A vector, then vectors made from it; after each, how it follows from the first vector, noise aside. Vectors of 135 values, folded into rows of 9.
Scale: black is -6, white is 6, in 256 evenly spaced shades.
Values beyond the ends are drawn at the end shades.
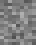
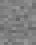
wrapped around, shrunk.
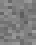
negated, shrunk.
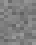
negated, shrunk.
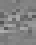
wrapped around, negated, partly zeroed.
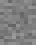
negated, shrunk.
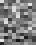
wrapped around, scaled up.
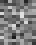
scaled up.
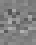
wrapped around, negated, partly zeroed.
